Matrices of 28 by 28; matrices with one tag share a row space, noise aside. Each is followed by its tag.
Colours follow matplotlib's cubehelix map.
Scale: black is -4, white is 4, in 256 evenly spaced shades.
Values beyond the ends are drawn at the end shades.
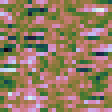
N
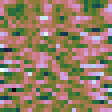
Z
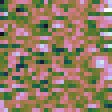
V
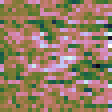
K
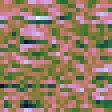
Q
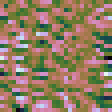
V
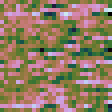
K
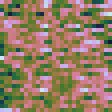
Z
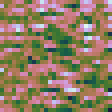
K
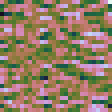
Z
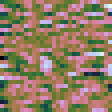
Z
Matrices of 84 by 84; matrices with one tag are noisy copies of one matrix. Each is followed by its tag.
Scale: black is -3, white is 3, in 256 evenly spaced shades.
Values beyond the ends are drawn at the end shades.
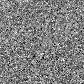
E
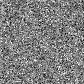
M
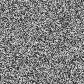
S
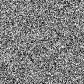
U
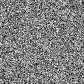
M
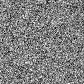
M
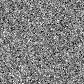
S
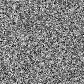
U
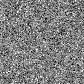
M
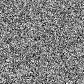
S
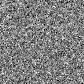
E
